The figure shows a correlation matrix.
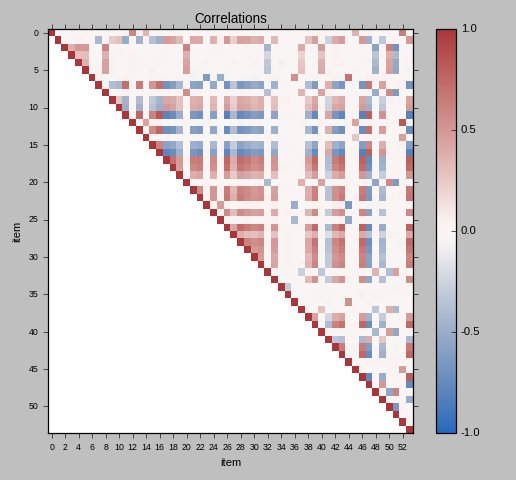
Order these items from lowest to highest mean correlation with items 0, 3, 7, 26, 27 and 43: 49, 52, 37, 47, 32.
47, 49, 32, 37, 52
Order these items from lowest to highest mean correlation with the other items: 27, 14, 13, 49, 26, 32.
13, 49, 32, 14, 27, 26
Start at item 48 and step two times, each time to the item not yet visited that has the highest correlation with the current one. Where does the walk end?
32
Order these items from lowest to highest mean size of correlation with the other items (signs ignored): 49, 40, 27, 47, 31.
40, 27, 49, 31, 47
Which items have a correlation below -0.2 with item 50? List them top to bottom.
32, 48, 51
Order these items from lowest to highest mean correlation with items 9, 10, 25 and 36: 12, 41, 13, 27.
13, 41, 12, 27
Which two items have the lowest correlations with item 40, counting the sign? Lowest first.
51, 48
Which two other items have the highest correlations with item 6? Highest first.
44, 36
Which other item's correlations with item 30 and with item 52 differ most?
12
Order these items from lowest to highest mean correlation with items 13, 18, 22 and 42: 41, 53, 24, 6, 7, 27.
7, 41, 6, 27, 24, 53
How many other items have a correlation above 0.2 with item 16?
7
